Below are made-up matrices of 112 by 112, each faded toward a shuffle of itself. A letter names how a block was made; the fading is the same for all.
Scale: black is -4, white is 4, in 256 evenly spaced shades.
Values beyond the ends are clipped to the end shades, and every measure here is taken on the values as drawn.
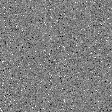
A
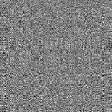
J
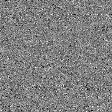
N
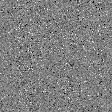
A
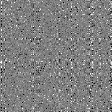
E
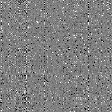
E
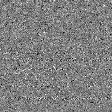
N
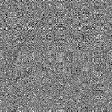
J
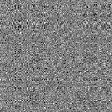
J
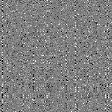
E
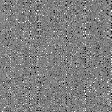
E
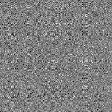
J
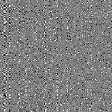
E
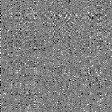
E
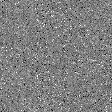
A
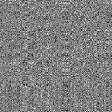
J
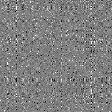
E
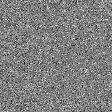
N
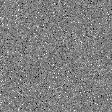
A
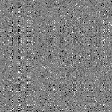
E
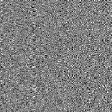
J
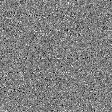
N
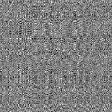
J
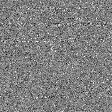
N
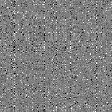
E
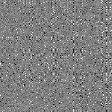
E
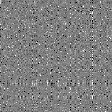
E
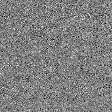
N
